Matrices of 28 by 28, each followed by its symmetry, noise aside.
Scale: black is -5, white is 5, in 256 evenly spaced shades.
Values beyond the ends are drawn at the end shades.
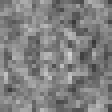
mirrored top to bottom.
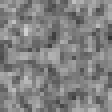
mirrored top to bottom.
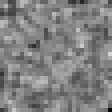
symmetric.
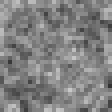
symmetric.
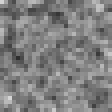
symmetric.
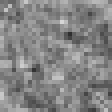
symmetric.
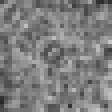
symmetric.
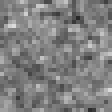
no symmetry.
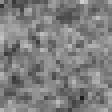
no symmetry.
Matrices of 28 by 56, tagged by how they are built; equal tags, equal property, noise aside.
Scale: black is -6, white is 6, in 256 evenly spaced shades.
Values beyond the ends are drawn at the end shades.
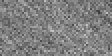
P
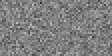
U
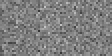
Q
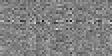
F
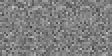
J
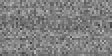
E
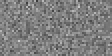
U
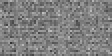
E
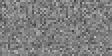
J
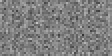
E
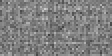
E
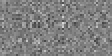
F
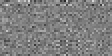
F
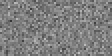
U
